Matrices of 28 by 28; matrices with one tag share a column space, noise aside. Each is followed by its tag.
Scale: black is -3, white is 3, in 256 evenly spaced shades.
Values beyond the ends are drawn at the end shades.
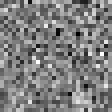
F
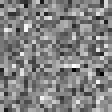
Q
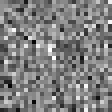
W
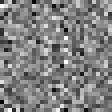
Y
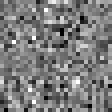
W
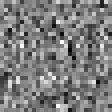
W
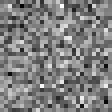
Y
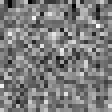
F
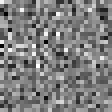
F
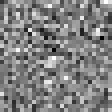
F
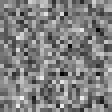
Q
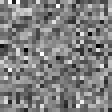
F
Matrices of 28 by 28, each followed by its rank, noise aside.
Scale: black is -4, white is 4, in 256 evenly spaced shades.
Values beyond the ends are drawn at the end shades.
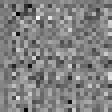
six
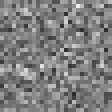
eight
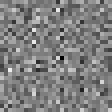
six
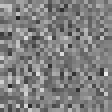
eight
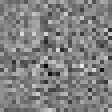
six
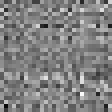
four
